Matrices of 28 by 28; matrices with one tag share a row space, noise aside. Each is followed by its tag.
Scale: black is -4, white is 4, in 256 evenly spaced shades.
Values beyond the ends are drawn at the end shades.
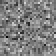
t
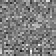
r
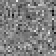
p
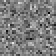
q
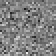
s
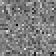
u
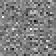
q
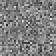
r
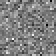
u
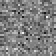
t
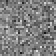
t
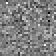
t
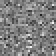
p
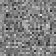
r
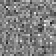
r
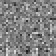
r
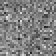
t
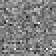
s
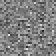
p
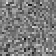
u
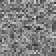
s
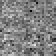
s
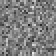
u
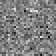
q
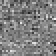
s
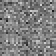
r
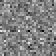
p
